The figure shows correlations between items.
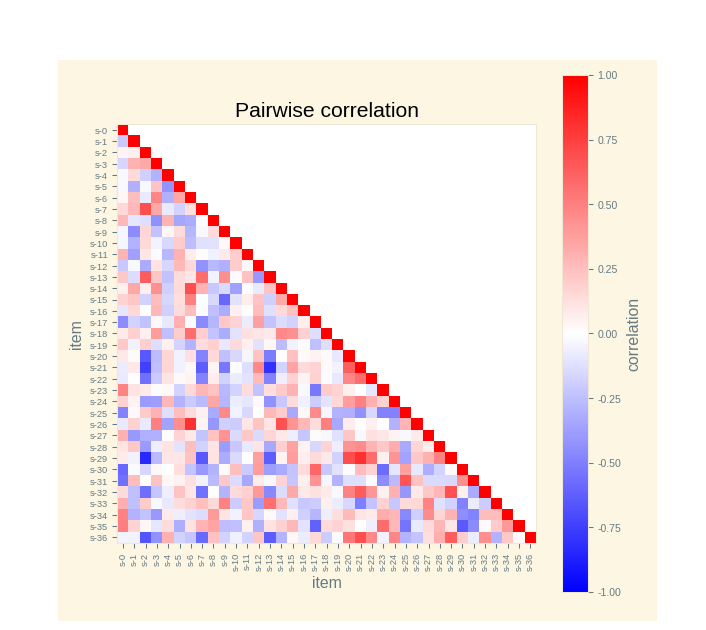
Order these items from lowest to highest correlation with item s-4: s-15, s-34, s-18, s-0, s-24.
s-18, s-15, s-0, s-34, s-24
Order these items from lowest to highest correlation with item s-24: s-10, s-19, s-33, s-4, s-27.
s-33, s-10, s-27, s-19, s-4
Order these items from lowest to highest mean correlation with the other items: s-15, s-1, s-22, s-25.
s-25, s-1, s-22, s-15
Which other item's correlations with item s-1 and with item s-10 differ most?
s-14
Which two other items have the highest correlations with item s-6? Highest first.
s-26, s-14
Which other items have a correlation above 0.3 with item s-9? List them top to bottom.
s-13, s-25, s-27, s-33
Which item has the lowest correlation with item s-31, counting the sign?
s-0
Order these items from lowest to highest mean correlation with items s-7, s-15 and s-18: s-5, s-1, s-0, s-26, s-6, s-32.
s-32, s-5, s-0, s-1, s-26, s-6
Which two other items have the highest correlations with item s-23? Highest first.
s-35, s-0
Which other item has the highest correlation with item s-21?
s-29
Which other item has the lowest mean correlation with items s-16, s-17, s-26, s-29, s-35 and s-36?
s-2
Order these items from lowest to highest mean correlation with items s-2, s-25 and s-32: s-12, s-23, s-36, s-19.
s-36, s-23, s-19, s-12
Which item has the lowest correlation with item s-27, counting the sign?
s-1
